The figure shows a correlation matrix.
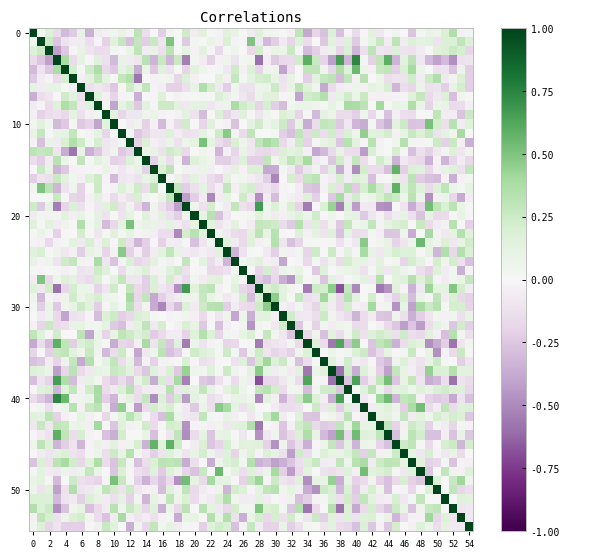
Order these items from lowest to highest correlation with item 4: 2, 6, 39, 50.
2, 50, 6, 39
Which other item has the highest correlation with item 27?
1
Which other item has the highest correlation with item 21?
12
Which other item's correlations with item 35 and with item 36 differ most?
50
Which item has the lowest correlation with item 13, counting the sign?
5
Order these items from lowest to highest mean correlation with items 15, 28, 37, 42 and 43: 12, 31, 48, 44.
44, 31, 48, 12
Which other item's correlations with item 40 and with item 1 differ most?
3
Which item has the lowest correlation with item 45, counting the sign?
30
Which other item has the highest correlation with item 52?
28
